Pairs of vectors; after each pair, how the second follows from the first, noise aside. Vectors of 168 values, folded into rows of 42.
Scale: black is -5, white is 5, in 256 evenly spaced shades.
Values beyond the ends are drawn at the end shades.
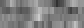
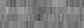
negated, shrunk.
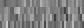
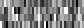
negated, scaled up.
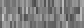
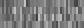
wrapped around.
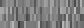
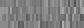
shrunk.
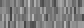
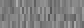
wrapped around, shrunk.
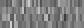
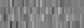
negated, partly zeroed.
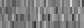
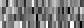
wrapped around, negated, scaled up.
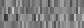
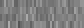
wrapped around, shrunk.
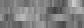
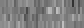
negated, partly zeroed.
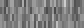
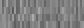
wrapped around, shrunk.
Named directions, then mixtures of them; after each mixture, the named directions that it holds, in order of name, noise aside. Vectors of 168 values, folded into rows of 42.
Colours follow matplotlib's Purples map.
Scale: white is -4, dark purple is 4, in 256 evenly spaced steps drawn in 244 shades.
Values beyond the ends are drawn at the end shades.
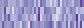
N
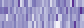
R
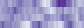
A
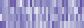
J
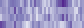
A, J.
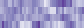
A.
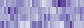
A.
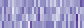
N.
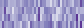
N.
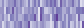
N.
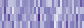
N.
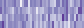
J, N, R.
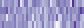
R.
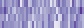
N, R.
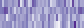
R.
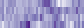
A, N.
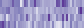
A, J, R.
